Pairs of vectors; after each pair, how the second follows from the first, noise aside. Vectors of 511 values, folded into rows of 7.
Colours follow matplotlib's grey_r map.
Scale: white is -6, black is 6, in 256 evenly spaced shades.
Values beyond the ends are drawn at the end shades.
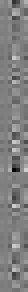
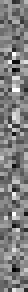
wrapped around, negated, scaled up.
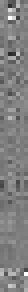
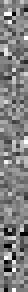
wrapped around, negated, scaled up.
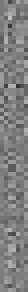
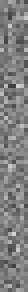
negated.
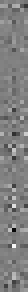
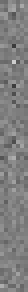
reversed, negated, shrunk.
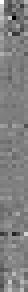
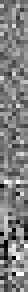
wrapped around, negated, scaled up.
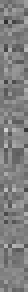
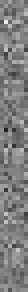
negated.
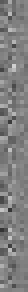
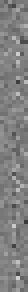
reversed, partly zeroed.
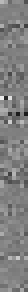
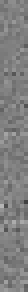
wrapped around, negated, shrunk.
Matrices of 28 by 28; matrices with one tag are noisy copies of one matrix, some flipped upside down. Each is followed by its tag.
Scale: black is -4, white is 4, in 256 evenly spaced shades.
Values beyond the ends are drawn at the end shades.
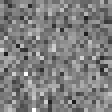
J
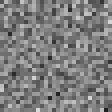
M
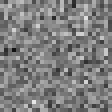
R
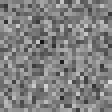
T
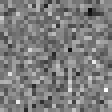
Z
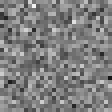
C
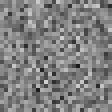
T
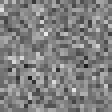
C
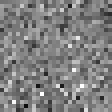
J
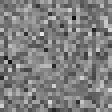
Z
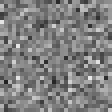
Z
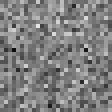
R
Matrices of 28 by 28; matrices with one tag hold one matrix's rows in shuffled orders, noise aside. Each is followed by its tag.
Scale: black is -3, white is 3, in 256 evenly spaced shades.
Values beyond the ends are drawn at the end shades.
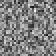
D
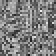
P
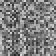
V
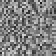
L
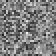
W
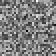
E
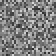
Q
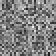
Q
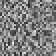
L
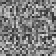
E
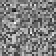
P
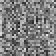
V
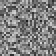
P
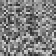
W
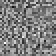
L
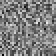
L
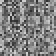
V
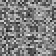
W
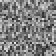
E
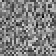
Q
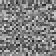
E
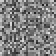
V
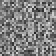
Q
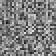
Q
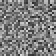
D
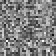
W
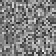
Q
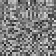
P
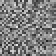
L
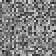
Q
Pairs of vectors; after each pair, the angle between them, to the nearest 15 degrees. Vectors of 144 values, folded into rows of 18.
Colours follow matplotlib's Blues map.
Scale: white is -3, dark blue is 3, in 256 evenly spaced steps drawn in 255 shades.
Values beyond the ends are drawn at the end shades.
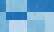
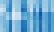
120 degrees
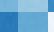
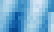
60 degrees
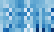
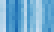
90 degrees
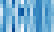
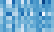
45 degrees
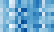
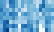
120 degrees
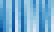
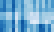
45 degrees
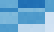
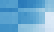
30 degrees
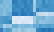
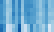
90 degrees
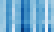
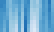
90 degrees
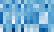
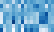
165 degrees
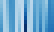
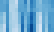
105 degrees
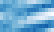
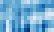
45 degrees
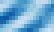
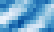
165 degrees
